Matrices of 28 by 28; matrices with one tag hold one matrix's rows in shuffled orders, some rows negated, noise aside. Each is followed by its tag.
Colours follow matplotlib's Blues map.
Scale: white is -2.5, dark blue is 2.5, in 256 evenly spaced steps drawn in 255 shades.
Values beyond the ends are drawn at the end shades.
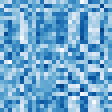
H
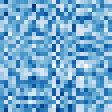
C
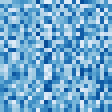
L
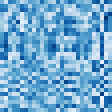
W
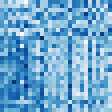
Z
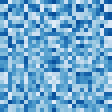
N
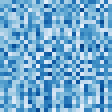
L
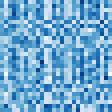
L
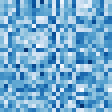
C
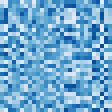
W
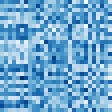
Z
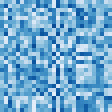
C
